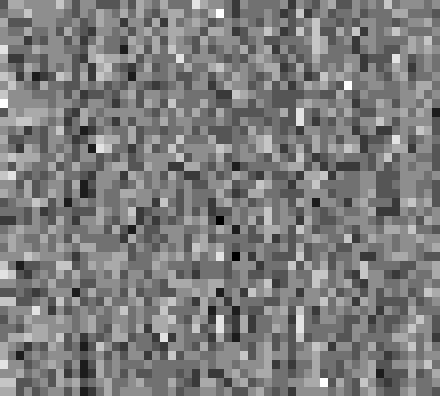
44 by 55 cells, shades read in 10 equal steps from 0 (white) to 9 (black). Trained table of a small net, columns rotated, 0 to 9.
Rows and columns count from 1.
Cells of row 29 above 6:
5
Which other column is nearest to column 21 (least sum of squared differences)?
16
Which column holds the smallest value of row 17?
13
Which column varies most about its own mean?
28
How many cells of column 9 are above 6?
3
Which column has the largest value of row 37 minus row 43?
41
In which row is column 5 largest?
9
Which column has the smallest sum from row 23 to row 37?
8
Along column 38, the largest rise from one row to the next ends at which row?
15
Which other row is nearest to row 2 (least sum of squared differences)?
29
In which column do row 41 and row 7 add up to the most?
11
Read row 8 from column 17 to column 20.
7 5 3 6
